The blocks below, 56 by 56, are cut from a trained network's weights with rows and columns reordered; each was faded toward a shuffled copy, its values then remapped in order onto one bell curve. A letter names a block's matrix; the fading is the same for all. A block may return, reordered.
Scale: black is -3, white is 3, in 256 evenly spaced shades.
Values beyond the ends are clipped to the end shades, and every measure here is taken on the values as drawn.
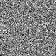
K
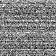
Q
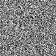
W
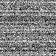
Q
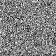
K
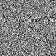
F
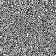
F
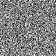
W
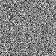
F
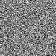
F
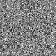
F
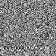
F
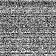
Q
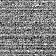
Q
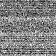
Q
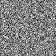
F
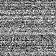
Q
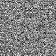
F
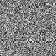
F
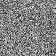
K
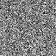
W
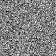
K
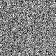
W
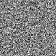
F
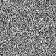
F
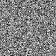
K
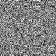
F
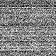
Q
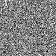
W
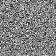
K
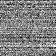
Q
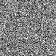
K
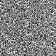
K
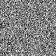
K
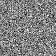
K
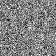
W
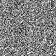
W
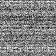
Q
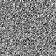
F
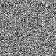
F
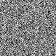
K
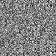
K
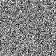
W
